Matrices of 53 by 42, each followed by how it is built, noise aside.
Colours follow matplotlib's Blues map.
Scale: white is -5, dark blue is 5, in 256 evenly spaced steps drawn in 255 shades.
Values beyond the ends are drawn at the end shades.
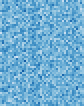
repeating rows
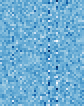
uneven columns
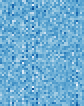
uneven columns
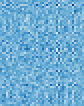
low rank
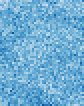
smooth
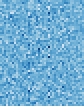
uneven columns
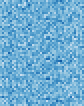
repeating rows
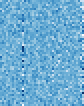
uneven columns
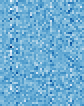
uneven columns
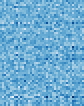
low rank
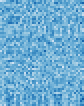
blocks
